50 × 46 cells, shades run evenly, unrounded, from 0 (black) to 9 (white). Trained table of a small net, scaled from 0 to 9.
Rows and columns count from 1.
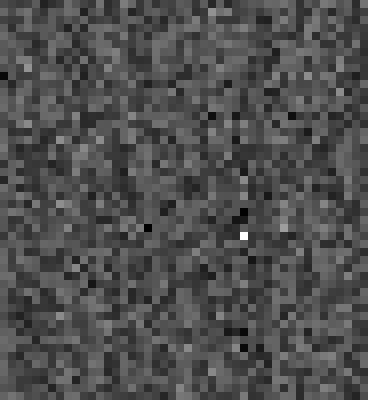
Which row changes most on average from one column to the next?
18
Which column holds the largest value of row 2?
27
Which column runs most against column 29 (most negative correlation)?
42
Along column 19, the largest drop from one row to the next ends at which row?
29
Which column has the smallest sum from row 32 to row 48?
15
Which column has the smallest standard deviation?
33
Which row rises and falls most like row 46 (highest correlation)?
14
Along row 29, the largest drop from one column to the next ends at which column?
19
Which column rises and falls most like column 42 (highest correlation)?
41
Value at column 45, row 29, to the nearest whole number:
2
